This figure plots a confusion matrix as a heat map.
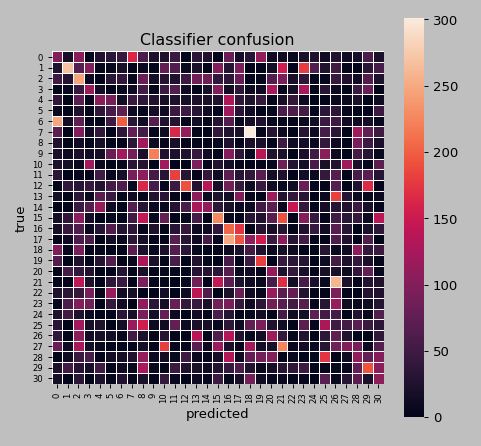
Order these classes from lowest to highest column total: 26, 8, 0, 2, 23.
0, 23, 26, 8, 2
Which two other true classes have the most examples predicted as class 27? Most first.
10, 25
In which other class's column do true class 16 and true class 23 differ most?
17
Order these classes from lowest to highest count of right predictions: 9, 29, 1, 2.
29, 9, 2, 1
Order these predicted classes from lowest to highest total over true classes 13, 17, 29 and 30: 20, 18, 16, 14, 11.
14, 11, 20, 18, 16
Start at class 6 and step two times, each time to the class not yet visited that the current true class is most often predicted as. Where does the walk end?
7
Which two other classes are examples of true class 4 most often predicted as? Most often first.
16, 5
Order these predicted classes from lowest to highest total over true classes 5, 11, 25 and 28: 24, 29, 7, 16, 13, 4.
24, 13, 4, 29, 7, 16
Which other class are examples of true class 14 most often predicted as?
22
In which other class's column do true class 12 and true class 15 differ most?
21
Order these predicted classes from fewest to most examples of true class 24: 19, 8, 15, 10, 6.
19, 6, 15, 10, 8
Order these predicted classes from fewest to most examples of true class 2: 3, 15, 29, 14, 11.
3, 11, 15, 29, 14
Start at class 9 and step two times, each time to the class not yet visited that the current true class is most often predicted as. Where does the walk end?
8
